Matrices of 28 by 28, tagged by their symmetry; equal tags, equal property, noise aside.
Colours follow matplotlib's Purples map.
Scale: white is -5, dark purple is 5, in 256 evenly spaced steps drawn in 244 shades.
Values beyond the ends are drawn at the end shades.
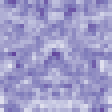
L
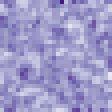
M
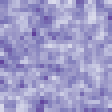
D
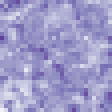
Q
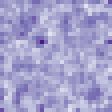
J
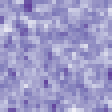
M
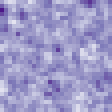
M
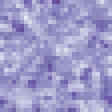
M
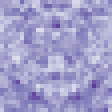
L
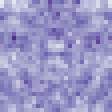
L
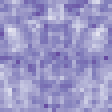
L
